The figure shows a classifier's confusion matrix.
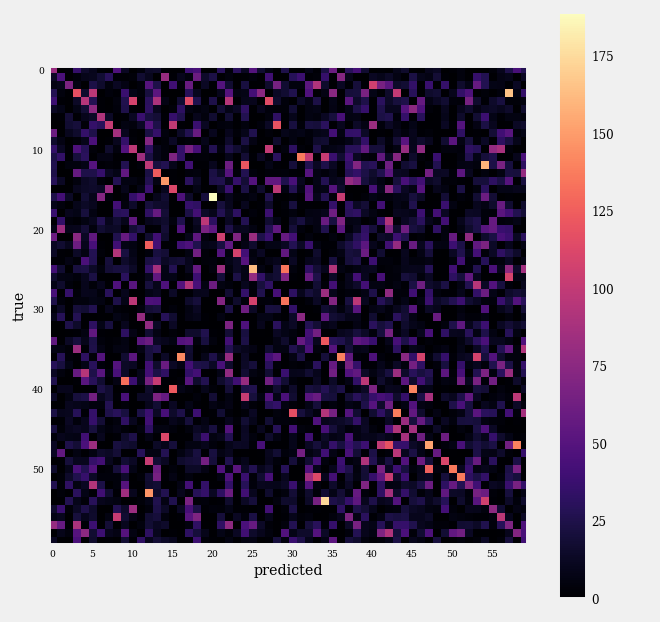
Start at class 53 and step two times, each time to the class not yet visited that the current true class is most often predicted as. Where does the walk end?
54
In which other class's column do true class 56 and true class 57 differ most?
8
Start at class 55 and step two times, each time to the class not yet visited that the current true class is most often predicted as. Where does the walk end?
27
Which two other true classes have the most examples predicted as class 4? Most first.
38, 58
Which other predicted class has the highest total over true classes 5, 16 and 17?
20
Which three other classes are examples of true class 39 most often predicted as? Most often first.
9, 13, 24
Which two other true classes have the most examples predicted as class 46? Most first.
36, 10
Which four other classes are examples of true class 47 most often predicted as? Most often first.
58, 42, 41, 5
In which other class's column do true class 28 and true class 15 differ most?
34
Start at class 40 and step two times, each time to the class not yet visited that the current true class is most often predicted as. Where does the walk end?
43
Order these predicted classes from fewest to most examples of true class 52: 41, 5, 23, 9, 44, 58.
23, 44, 41, 9, 58, 5
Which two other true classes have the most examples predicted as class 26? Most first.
3, 47
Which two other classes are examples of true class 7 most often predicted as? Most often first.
28, 15
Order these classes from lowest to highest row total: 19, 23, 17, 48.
17, 48, 23, 19
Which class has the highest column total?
12
